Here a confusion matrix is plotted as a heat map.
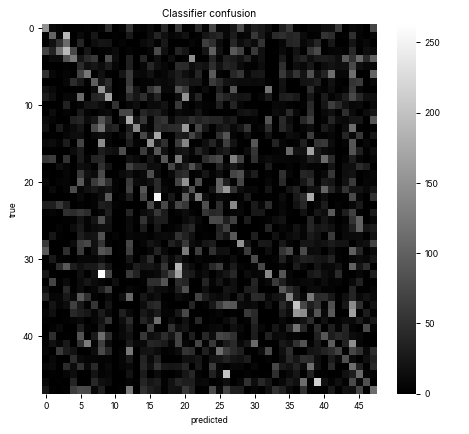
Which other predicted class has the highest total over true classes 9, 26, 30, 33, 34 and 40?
20
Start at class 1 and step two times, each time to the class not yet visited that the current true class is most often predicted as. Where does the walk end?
2
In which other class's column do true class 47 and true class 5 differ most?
12
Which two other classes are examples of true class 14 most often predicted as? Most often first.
16, 26
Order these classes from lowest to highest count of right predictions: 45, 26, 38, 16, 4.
38, 26, 16, 45, 4
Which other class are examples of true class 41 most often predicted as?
44
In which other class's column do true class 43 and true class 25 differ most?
45
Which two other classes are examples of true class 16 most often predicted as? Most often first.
38, 35
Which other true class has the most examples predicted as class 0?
29
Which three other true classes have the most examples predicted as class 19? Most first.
31, 32, 17
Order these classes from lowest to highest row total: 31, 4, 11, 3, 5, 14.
11, 5, 14, 31, 3, 4
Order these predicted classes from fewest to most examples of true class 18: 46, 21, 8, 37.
37, 46, 8, 21
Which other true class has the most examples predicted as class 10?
13
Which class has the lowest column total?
10
